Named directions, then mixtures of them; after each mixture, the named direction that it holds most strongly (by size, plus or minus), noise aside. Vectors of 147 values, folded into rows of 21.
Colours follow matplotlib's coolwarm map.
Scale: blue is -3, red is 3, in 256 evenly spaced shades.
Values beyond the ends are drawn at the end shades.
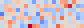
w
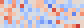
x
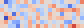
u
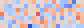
w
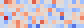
u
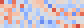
x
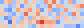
x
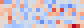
x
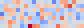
w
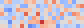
w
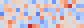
w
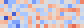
u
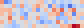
x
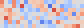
x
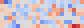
u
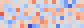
w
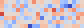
w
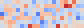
w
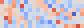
x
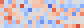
x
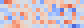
u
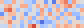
w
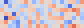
u
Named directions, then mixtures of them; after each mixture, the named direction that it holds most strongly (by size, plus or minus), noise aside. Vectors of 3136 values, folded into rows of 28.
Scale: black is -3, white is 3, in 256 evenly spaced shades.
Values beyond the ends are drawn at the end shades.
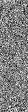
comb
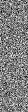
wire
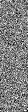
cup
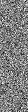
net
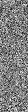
comb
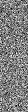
wire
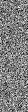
wire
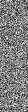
cup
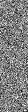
cup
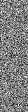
wire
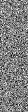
wire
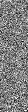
cup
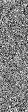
comb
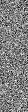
net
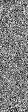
comb
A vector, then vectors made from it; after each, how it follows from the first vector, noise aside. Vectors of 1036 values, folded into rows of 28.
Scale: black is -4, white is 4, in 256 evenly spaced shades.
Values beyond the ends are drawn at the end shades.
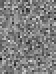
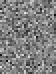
reversed.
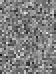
reversed.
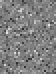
wrapped around, negated, partly zeroed.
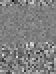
wrapped around, negated, partly zeroed.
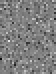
partly zeroed.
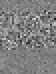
partly zeroed.
